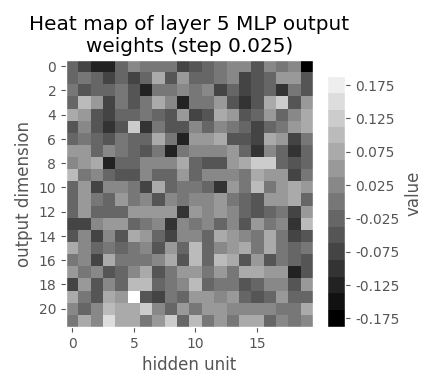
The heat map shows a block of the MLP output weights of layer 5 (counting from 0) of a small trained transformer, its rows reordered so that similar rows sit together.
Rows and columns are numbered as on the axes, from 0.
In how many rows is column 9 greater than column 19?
9
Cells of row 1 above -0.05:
14
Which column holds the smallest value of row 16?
2
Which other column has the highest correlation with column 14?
15
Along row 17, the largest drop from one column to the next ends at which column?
18
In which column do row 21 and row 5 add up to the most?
5
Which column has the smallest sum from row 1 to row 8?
3
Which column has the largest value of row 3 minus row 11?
7
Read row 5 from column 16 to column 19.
-0.025 0 0.05 0.075
